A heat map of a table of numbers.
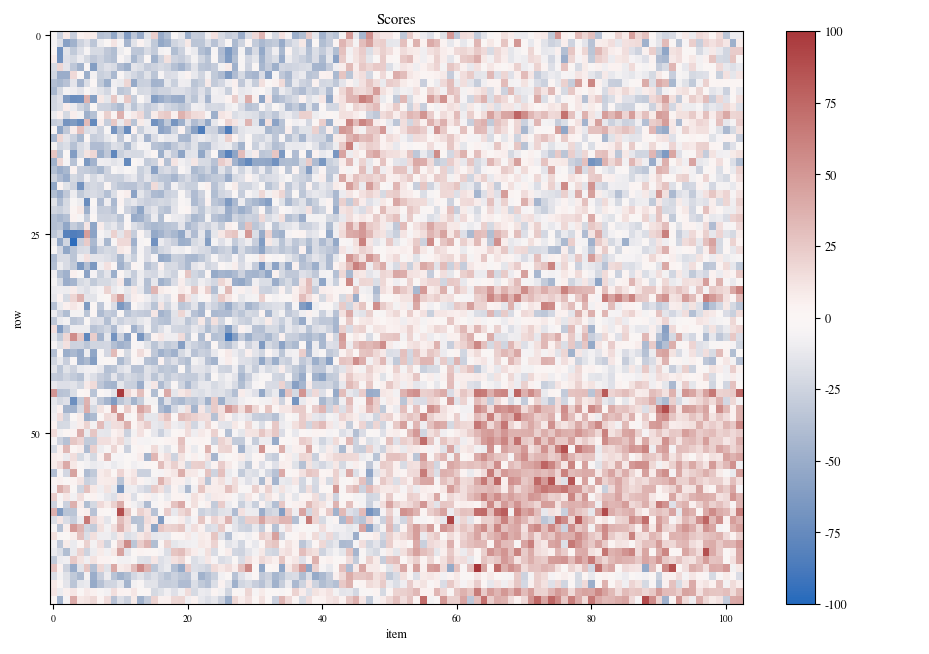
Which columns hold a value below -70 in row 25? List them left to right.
2, 3, 4
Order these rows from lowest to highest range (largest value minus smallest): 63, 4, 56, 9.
9, 4, 63, 56
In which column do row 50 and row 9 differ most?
82
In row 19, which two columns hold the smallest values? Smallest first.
4, 0
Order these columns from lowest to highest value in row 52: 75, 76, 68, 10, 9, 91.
10, 9, 68, 91, 75, 76
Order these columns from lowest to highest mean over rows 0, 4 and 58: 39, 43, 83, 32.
39, 32, 43, 83
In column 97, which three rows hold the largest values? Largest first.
65, 61, 33
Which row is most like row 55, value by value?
59
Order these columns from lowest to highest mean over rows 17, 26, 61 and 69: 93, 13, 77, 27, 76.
27, 13, 93, 76, 77
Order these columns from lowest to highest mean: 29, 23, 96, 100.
23, 29, 100, 96
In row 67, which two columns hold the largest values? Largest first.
63, 92
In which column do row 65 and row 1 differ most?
88
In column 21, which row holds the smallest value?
12
